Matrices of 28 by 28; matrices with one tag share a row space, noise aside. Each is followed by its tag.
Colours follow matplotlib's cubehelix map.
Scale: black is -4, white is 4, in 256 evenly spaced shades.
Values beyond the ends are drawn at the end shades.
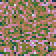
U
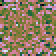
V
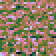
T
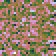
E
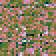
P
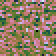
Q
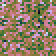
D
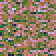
T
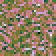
D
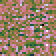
P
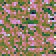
E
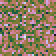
P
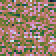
T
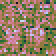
P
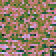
E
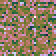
U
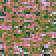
Q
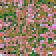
U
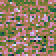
T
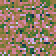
P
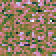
D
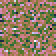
U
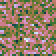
Q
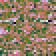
U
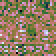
P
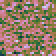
Q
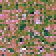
P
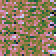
E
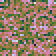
U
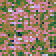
T
